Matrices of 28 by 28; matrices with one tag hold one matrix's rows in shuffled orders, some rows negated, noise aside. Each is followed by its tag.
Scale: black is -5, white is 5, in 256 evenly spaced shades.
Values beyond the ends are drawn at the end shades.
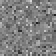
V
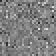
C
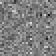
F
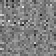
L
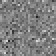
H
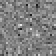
V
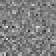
H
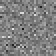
L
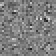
F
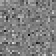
H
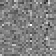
F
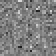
V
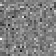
L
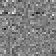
H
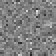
V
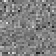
H
